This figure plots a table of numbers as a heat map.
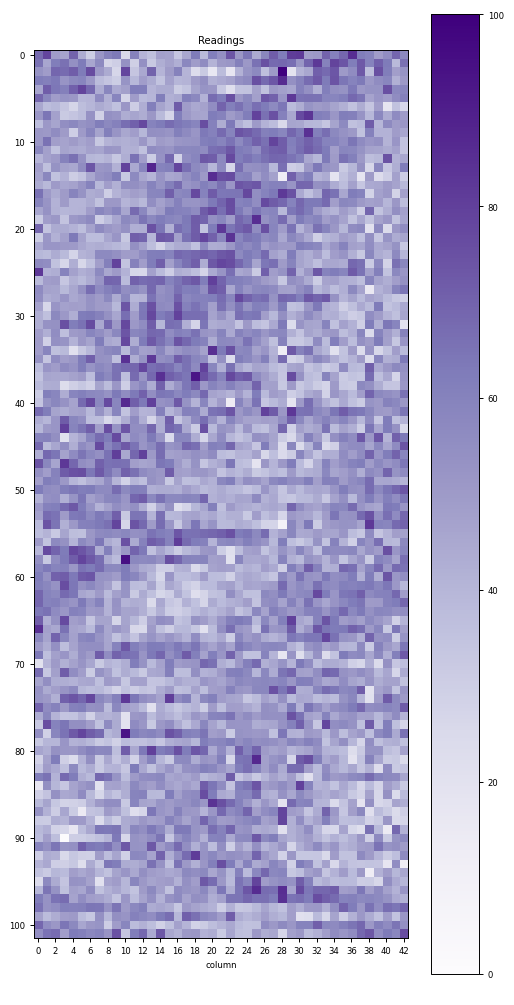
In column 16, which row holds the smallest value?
52
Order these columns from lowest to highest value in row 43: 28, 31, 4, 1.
31, 1, 4, 28
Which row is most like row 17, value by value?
11
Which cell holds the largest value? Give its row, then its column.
2, 28
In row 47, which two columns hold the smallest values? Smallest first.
25, 31
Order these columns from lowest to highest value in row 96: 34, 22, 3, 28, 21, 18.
3, 22, 18, 21, 34, 28
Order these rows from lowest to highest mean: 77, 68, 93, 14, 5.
93, 14, 77, 68, 5
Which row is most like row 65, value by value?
71
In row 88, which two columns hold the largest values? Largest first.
28, 19
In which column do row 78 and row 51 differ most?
10
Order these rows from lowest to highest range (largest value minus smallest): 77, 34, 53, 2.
53, 77, 34, 2
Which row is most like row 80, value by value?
30
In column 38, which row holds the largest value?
54
